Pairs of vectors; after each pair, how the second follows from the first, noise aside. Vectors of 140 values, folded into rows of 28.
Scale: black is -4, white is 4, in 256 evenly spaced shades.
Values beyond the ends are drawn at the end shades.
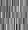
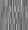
reversed, shrunk.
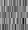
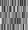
reversed.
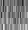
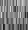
negated.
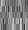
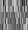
reversed.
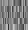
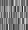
negated.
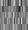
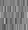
wrapped around, shrunk.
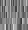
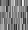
reversed.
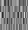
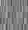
wrapped around, shrunk.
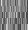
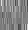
partly zeroed.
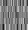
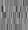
wrapped around, shrunk.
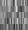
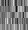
negated.
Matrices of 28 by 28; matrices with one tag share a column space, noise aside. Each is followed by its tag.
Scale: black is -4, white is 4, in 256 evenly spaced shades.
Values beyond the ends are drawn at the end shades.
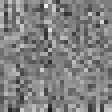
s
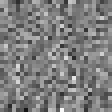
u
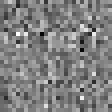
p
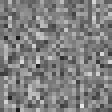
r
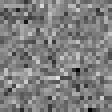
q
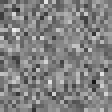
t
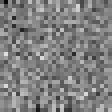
u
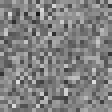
q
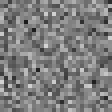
t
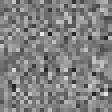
t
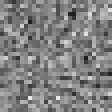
q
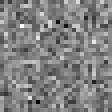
p
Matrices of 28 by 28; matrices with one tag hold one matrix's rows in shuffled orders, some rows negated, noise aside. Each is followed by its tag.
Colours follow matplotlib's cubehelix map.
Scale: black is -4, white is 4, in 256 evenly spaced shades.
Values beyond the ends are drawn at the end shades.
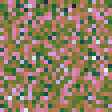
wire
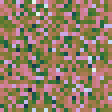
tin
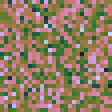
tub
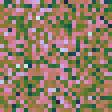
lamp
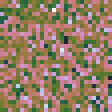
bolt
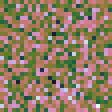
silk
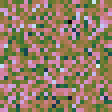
silk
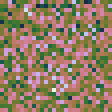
silk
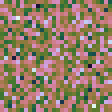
tin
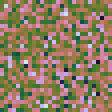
bolt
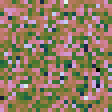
bolt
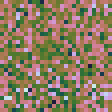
lamp
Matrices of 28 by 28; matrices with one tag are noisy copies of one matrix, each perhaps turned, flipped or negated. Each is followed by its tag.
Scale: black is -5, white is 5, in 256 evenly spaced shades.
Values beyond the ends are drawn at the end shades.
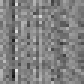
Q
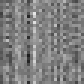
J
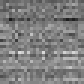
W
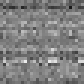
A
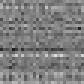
J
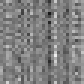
J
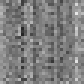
A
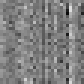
Q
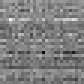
W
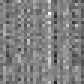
J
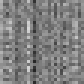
J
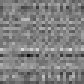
J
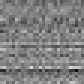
Q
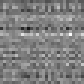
J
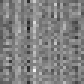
J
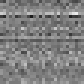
Q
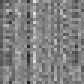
J
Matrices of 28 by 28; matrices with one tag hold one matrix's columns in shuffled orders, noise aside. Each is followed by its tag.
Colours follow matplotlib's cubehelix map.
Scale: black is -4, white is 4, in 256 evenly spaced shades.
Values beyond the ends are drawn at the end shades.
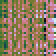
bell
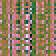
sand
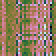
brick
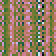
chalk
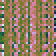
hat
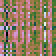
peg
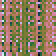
chalk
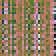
sand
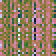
bell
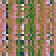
brick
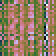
brick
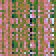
bell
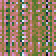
chalk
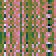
hat
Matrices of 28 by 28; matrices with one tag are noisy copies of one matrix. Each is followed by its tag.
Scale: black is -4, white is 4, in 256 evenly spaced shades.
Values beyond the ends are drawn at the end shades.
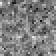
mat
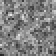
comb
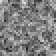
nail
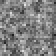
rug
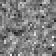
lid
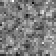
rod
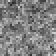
mat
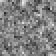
nail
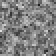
lid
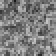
mat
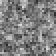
nail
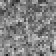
mat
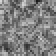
nail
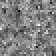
lid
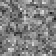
lid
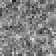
mat
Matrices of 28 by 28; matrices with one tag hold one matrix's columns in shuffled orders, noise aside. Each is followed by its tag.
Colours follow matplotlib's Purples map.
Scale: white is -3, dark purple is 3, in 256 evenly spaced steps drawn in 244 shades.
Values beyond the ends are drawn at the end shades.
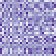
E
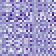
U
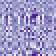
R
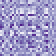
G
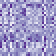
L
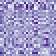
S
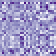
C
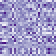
E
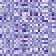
U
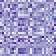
E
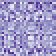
C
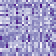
L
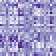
L
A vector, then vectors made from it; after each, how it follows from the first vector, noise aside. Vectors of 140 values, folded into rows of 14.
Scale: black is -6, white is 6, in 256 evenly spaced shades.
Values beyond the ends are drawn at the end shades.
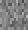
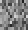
scaled up.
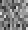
reversed, scaled up.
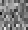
reversed, negated, scaled up.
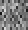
reversed, negated, scaled up.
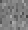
negated, partly zeroed.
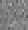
negated, shrunk.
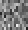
reversed, negated, scaled up.
